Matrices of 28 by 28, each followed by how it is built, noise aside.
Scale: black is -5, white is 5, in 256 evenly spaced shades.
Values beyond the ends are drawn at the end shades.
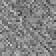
Toeplitz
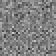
repeating columns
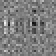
low rank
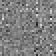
uneven columns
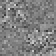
block diagonal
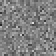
noise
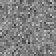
noise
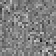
block diagonal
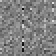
uneven columns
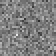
noise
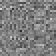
low rank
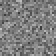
noise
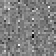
uneven columns
